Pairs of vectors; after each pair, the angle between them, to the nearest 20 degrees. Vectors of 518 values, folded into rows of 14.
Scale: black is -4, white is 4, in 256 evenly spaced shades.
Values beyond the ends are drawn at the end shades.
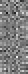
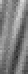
100 degrees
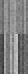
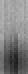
100 degrees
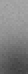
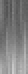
160 degrees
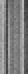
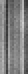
20 degrees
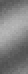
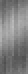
20 degrees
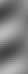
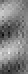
160 degrees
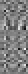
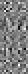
140 degrees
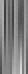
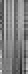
160 degrees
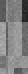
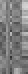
140 degrees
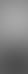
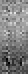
40 degrees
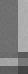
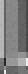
120 degrees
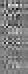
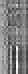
60 degrees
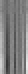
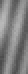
100 degrees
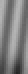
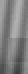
20 degrees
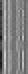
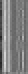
20 degrees
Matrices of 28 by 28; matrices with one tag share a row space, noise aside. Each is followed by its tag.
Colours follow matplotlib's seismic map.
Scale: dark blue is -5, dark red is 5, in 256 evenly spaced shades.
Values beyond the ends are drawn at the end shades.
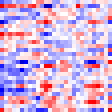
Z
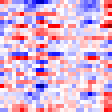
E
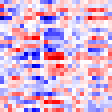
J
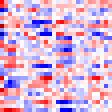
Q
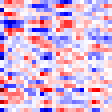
Q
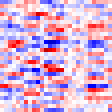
J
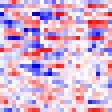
J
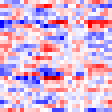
J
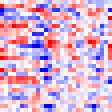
Z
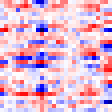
E
